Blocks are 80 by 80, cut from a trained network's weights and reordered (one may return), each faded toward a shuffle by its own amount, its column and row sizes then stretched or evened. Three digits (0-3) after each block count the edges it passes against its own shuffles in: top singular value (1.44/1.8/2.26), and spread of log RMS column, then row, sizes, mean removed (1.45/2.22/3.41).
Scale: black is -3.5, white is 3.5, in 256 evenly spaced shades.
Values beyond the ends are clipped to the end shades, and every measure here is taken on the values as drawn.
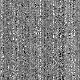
2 2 1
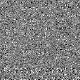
0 1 2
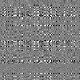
3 2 3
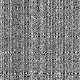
3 0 2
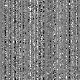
3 3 0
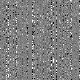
1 3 0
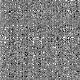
1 1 2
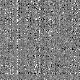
1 2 2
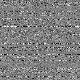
1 0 3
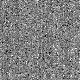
0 0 0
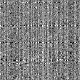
3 0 2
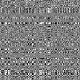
3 2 3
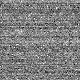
2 0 0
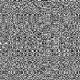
3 1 2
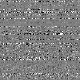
0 1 3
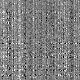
3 2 2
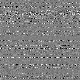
0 0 3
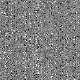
0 2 1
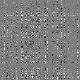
1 3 2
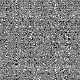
1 1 0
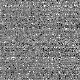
1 1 1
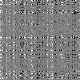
3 2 3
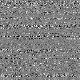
0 0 3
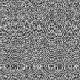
3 0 2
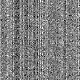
3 2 1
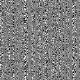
0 3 0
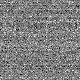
1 0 1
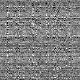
3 2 1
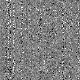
0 2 1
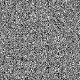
1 2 0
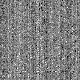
2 1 0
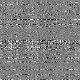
1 0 3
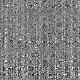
2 0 2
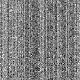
3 0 1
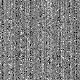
2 2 0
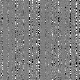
1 3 0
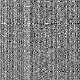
3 0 2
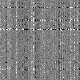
3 2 2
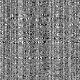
3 0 2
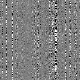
2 3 0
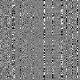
3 3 1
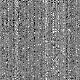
2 2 1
